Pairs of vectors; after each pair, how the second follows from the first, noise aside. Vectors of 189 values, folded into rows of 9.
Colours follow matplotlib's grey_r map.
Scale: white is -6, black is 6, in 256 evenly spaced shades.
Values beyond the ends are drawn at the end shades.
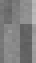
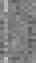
wrapped around, partly zeroed.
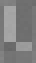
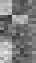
wrapped around, scaled up.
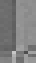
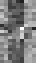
wrapped around, scaled up.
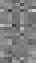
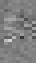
wrapped around, partly zeroed.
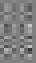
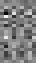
reversed, scaled up.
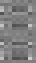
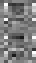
reversed, scaled up.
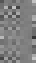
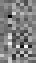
wrapped around, scaled up.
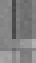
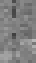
partly zeroed.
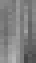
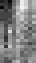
reversed, scaled up.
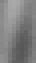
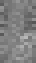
wrapped around, partly zeroed.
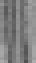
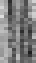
reversed, scaled up.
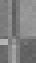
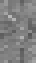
wrapped around, partly zeroed.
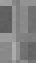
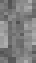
wrapped around, negated.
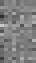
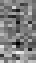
wrapped around, scaled up.
